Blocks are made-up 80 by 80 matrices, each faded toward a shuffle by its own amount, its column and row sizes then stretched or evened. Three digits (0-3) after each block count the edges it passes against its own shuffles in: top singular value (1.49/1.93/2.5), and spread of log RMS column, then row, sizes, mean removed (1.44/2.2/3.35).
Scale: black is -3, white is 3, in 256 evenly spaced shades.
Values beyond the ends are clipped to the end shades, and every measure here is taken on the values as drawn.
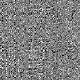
2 2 1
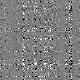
1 3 2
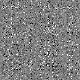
0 2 1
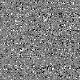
1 1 2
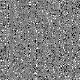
1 2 0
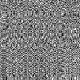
3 1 0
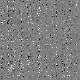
0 2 1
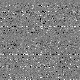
0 0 2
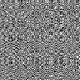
3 1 0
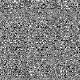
1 1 2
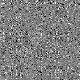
2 1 1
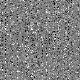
1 2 0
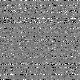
0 1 3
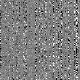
1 3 1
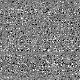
0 1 2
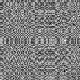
3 0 1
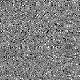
2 0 1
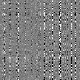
3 3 1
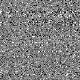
1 0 2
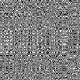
3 1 2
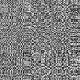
3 2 1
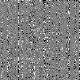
1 3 1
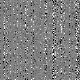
0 3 0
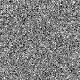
1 0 0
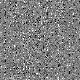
0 2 0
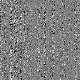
0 3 0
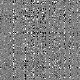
0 3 2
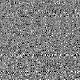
2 1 2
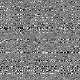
2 1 3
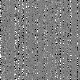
0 3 0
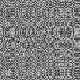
3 0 1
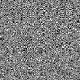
2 1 1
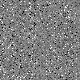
0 1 0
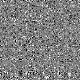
1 1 2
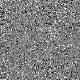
1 1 1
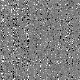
0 2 1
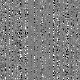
0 3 0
